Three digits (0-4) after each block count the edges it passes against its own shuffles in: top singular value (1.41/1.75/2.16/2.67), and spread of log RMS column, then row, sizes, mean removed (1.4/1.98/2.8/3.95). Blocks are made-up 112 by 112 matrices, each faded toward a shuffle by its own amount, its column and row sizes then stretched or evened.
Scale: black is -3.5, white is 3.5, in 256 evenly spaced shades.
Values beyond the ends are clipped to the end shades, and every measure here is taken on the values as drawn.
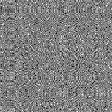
4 1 0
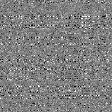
3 1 3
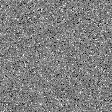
0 0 1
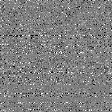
2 1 3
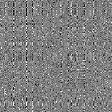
4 3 0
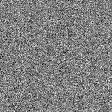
1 0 0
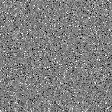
2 0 1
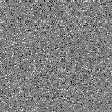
2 0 1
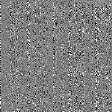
0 4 2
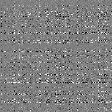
1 3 4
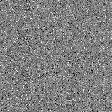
2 0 0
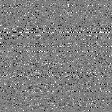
3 0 3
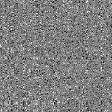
3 2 1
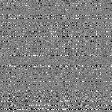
3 2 4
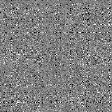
0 3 3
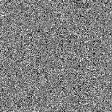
1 2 1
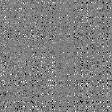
2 3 3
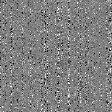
2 4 0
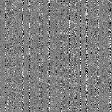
3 4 1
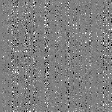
2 4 1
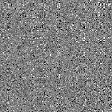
3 2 1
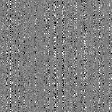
2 4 2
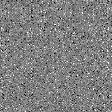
2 1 0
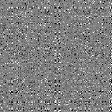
4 2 2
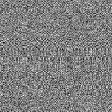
4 1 2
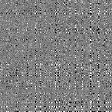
4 3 3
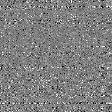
3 1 3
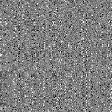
3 2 0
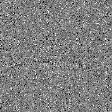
0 2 1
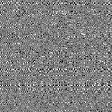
4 1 3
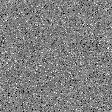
0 0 0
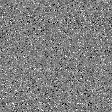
0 0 1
